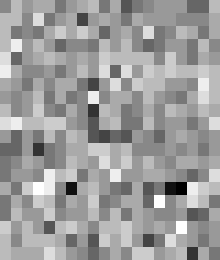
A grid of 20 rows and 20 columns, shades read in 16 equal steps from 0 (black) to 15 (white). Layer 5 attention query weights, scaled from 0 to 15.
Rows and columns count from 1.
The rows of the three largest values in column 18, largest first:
15, 16, 6
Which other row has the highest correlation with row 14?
17
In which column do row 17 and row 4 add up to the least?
18
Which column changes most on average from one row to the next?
9
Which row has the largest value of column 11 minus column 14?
19
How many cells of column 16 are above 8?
14
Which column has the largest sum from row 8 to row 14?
20
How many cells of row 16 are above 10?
6
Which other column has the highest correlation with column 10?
12
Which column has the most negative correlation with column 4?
7
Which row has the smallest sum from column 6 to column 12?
11
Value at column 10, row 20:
8
